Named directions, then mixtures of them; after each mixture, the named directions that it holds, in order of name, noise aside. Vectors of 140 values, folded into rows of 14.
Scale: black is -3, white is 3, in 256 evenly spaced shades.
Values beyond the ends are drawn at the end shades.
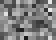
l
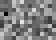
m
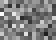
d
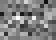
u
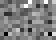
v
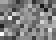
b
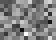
l, m, v.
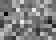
m.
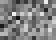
b, u.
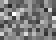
b, d, l.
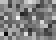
d, u, v.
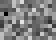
m.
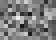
u.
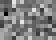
m.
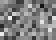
b.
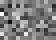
d, m.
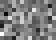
b, m.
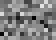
b, u.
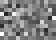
b, d, m.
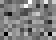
v.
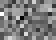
b, d, l.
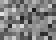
b, d, m.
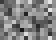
l, m, v.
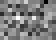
u.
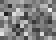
d, l, m.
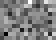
l, v.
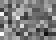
d, m.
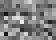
m, u, v.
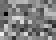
m, u.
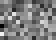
b.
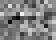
u.
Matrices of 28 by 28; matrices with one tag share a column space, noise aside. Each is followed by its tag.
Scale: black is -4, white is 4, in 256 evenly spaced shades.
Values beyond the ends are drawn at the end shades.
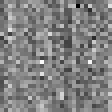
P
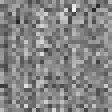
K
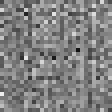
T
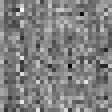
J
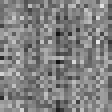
P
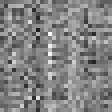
P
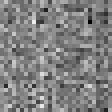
K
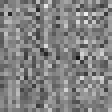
T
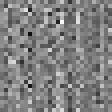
K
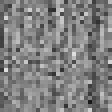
J
